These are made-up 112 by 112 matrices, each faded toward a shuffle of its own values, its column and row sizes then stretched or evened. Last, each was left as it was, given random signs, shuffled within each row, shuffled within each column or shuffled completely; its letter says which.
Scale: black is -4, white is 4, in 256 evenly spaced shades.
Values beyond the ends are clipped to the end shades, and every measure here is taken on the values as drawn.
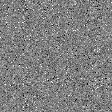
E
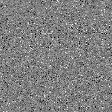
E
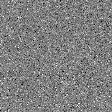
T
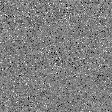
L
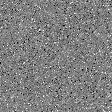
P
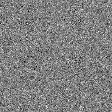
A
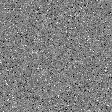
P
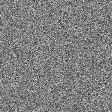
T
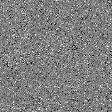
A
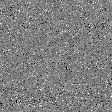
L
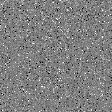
E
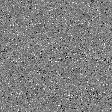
L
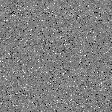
L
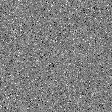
P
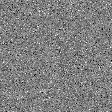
L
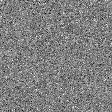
P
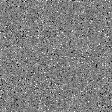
E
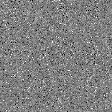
E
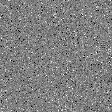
T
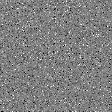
E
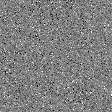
T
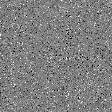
E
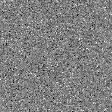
T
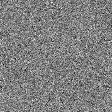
T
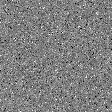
P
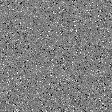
T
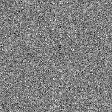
E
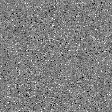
E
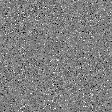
A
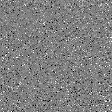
E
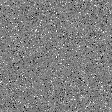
P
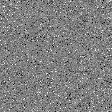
A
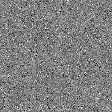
E
